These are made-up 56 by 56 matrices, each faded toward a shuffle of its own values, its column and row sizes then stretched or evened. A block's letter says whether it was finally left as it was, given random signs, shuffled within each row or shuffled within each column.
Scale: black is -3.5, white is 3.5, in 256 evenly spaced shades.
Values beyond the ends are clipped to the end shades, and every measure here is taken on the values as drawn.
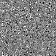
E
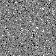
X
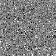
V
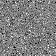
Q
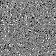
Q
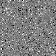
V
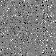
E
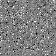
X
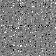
V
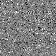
Q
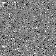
E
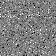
Q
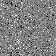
E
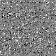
Q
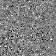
E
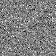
Q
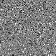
Q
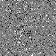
V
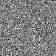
E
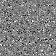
Q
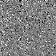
E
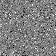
Q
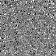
E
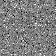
X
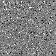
Q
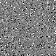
E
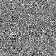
V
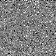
E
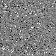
Q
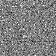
Q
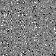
V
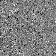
X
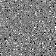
V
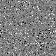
Q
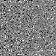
V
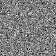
E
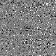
V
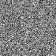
V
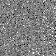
X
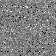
Q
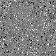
E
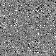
E
